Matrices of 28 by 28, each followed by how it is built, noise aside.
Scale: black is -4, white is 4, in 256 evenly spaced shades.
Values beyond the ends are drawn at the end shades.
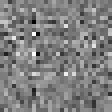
low rank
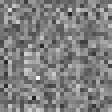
blocks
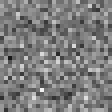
repeating columns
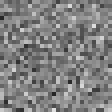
noise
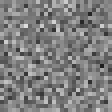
noise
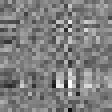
low rank
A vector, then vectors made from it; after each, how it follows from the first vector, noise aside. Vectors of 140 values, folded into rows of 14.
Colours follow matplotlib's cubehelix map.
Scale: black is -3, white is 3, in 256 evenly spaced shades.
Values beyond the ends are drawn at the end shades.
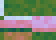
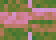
wrapped around, shrunk.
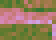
reversed, shrunk.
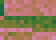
negated, shrunk.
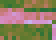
reversed, shrunk.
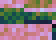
reversed, negated.
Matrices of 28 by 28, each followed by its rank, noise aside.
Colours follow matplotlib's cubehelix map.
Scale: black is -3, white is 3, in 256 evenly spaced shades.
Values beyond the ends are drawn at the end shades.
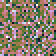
seven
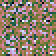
six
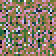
five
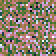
eight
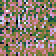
six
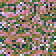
eight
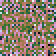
five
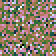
eight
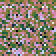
seven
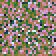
six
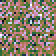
seven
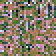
seven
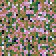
eight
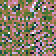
six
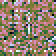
five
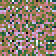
five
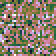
seven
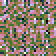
five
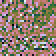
six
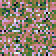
five
